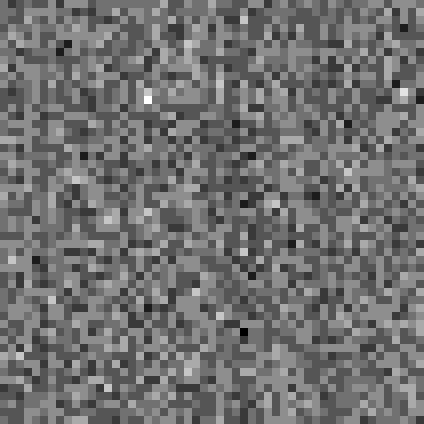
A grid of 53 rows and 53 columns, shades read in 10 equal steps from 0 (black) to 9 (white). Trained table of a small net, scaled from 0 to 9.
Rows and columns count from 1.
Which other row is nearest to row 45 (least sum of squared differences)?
48
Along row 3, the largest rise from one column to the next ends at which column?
31
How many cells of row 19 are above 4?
19
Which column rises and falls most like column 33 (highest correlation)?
50
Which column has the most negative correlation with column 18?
10
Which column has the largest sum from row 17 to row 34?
38
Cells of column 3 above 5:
3
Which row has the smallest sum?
14
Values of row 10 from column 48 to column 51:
3 6 3 3
